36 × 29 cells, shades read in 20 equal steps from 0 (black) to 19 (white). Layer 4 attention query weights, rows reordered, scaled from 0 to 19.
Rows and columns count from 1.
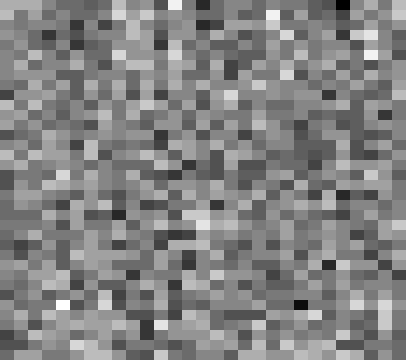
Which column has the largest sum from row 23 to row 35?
15
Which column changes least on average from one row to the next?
29
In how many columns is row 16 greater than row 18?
15
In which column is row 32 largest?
23
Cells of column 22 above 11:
7
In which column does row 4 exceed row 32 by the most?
27
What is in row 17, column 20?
9
